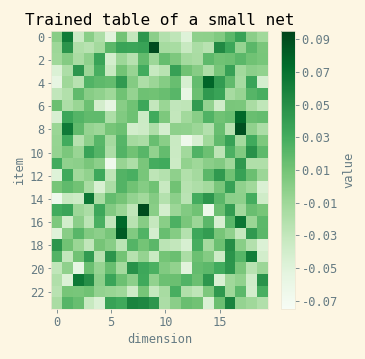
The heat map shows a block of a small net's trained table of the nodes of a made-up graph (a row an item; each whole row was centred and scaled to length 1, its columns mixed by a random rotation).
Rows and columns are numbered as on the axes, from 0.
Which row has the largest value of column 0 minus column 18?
18
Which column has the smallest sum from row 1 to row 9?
12
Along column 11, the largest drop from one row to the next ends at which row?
6
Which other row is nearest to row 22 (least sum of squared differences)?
2
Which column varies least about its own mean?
10
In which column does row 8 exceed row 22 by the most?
17
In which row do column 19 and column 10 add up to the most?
21
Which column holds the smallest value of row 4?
0
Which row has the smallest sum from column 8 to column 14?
9
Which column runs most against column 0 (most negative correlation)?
14
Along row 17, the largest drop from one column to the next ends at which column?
7
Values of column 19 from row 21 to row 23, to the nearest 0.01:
0.05 0.03 -0.02
